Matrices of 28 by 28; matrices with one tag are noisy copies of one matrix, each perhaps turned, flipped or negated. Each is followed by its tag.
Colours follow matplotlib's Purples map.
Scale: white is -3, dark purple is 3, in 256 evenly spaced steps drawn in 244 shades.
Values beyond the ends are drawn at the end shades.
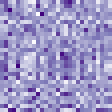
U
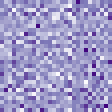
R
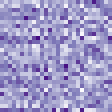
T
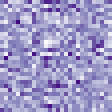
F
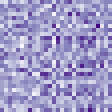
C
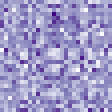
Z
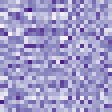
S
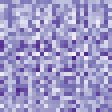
C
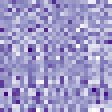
S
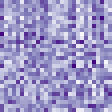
T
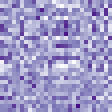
U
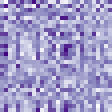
U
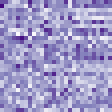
T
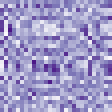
U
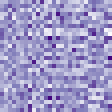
S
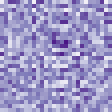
F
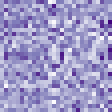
Z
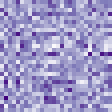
U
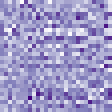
S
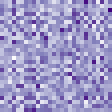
R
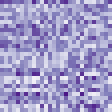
T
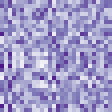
F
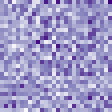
C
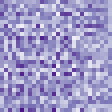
C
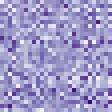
R
